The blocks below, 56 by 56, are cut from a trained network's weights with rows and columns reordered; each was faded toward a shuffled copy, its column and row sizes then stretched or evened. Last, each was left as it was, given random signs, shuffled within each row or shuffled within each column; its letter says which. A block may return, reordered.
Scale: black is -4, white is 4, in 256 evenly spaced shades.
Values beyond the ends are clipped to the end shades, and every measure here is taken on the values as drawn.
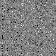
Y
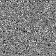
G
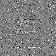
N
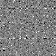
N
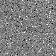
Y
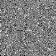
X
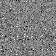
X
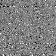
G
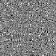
N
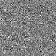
N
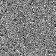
Y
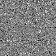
G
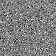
G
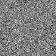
X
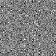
N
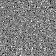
G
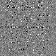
N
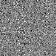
X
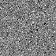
Y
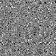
N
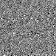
X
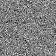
Y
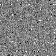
G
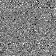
G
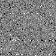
X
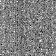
Y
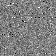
G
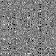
N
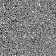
Y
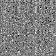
N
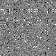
N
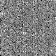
Y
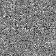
X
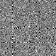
X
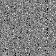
Y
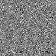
N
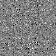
X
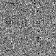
N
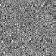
N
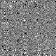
N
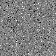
Y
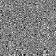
N
